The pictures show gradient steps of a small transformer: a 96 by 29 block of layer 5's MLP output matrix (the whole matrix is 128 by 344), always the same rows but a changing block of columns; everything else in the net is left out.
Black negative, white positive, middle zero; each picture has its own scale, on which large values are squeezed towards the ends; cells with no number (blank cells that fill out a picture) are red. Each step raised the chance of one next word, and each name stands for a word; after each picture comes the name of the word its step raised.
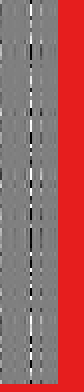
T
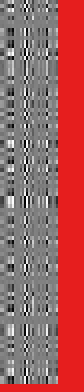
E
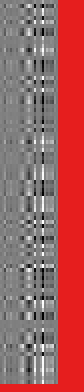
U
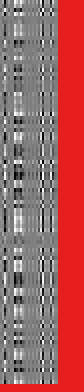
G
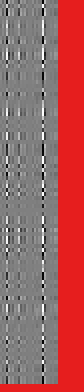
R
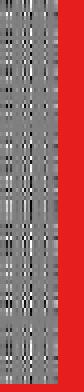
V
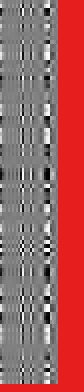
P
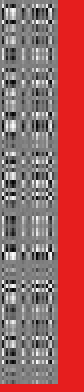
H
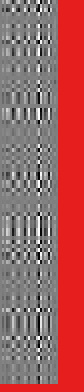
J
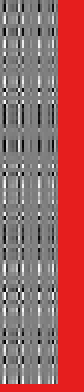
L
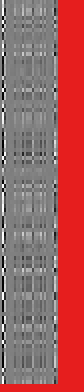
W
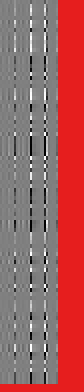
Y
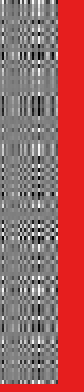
R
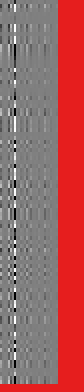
T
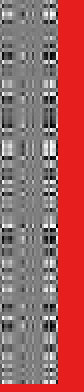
R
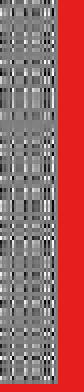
V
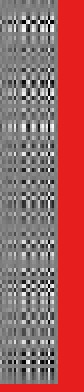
H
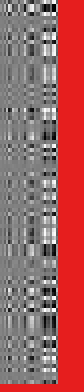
J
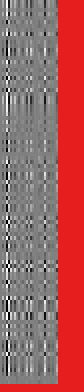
U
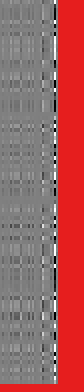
U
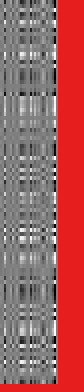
R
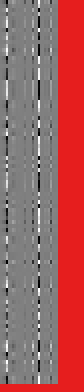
Y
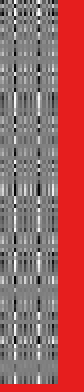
G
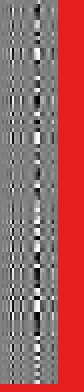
U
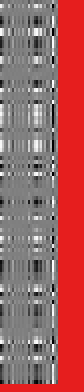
L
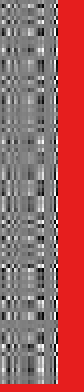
U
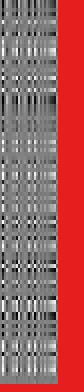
U
